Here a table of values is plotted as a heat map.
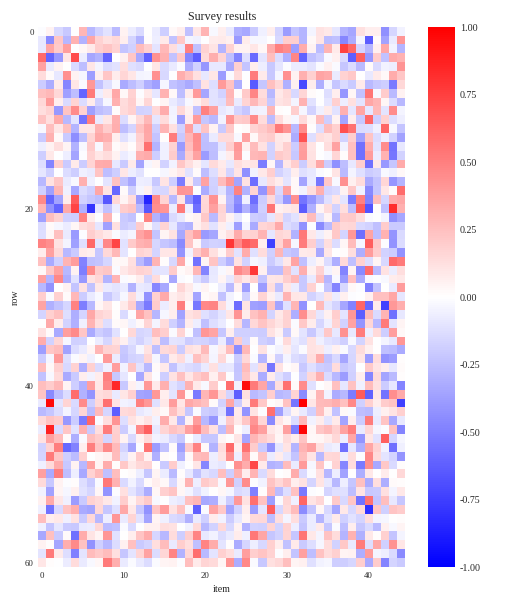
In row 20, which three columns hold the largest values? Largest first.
43, 4, 39
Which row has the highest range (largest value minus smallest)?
42
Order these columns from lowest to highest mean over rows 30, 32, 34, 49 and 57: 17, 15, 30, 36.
17, 15, 36, 30
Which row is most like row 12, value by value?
59
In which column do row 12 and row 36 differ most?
32
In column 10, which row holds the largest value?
54
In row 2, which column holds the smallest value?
31
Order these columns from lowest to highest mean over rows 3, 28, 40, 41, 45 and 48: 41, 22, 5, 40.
5, 40, 22, 41
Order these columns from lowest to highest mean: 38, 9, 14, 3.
3, 14, 38, 9
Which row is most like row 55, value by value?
38
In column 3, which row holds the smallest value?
47
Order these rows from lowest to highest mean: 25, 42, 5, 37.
37, 25, 5, 42
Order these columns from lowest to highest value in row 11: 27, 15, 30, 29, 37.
27, 15, 30, 29, 37
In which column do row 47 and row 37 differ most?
40
